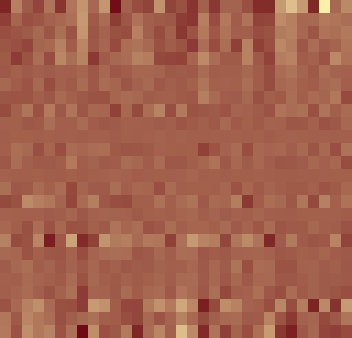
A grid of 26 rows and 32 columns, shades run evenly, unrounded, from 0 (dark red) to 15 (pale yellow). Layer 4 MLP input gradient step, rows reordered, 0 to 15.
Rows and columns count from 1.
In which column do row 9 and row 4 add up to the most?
26
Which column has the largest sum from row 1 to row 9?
27
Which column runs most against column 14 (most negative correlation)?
2
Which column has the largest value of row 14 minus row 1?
11
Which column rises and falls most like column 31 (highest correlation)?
19
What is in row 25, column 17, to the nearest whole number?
8
